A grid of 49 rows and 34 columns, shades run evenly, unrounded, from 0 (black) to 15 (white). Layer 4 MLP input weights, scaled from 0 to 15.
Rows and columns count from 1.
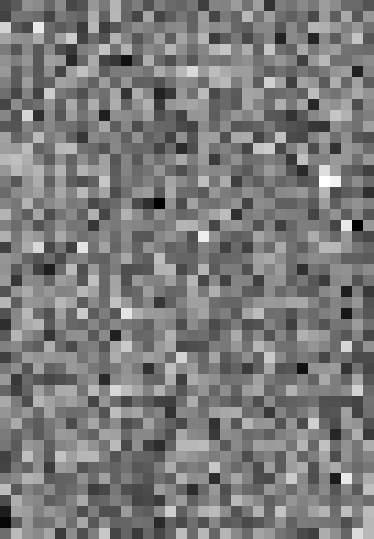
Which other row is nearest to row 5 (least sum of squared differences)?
8
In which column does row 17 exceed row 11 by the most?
10
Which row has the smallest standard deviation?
24
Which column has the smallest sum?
15
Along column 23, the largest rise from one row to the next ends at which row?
5
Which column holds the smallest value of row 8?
27
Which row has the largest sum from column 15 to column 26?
7
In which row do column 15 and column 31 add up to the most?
17
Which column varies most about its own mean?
1
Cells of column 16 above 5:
43
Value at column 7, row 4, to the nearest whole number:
12
